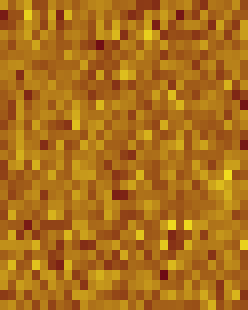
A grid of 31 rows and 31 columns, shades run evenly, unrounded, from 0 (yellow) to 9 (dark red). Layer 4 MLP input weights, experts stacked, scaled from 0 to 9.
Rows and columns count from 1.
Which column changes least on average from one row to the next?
28
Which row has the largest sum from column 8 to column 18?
5
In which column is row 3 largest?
20
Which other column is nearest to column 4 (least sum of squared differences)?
7
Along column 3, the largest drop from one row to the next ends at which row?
25
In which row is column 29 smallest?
18
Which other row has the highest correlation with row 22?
21
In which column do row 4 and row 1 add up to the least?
4
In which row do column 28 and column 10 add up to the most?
31
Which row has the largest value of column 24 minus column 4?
2
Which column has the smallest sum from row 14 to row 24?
29
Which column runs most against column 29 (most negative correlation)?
15
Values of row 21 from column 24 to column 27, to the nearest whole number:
5 5 5 5
